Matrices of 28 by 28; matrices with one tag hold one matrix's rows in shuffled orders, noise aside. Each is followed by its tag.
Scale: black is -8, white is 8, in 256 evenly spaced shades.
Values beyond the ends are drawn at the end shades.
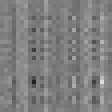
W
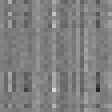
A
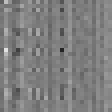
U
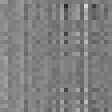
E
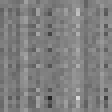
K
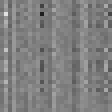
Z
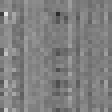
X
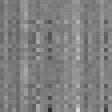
K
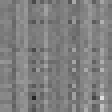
W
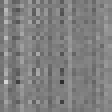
U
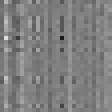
U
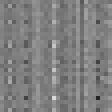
A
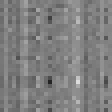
K
